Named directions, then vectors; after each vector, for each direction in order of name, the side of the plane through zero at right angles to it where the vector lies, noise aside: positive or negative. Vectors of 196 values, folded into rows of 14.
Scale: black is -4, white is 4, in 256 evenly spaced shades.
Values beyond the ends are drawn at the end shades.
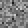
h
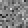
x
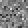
negative, positive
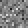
positive, negative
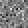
negative, positive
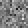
negative, positive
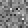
negative, positive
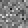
positive, negative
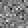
positive, negative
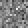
positive, negative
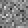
positive, negative
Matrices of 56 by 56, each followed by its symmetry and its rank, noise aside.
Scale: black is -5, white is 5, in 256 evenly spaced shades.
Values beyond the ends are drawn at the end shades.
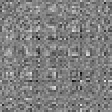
symmetric, rank six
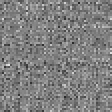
no symmetry, rank six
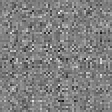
antisymmetric, rank six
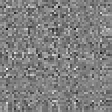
no symmetry, rank five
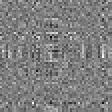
no symmetry, rank five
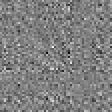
antisymmetric, rank six
